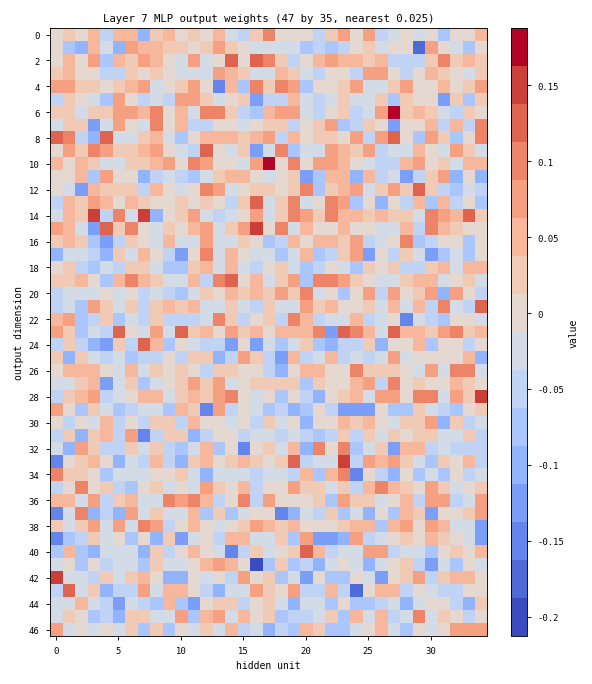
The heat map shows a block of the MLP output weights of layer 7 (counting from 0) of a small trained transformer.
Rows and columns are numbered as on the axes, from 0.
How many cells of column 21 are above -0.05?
29
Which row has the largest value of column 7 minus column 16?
24
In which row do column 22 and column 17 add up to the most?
10
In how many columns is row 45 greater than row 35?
12
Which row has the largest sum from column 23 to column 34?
23
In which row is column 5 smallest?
44
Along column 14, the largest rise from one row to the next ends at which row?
41
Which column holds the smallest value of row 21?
2
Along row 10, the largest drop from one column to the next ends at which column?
18
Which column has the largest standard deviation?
16
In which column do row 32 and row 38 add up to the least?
34
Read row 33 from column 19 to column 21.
0.125 -0.05 -0.025
